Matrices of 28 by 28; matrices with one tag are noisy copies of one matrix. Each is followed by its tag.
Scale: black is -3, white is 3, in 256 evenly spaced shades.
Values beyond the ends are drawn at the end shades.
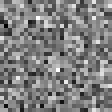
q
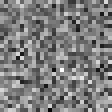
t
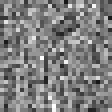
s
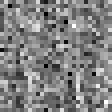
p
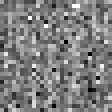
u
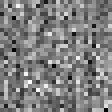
p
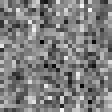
p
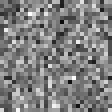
s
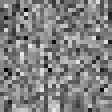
s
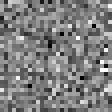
q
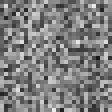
s
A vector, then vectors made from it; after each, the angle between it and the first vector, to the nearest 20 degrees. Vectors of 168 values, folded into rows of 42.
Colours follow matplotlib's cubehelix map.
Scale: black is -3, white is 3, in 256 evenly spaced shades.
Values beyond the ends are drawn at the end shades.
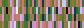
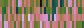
100 degrees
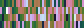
120 degrees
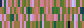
100 degrees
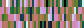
120 degrees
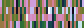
140 degrees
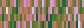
140 degrees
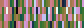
160 degrees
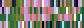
120 degrees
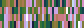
140 degrees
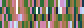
40 degrees
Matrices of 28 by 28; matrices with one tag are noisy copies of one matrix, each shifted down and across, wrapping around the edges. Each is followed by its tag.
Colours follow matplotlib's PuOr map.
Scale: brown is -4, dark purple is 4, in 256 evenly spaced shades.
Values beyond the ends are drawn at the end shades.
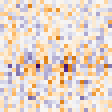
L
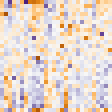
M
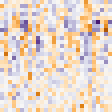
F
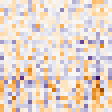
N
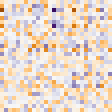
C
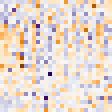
N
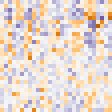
F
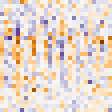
N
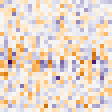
L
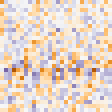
L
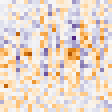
M
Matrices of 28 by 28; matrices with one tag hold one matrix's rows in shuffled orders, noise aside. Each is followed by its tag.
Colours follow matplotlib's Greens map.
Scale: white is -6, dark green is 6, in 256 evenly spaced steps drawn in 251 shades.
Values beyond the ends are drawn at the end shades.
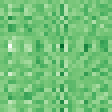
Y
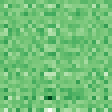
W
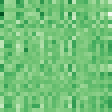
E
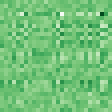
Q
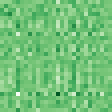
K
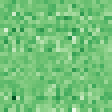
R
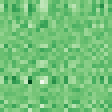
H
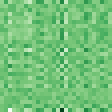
Y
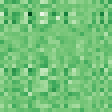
H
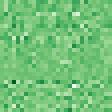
R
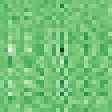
Y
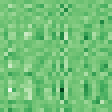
Y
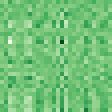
Y
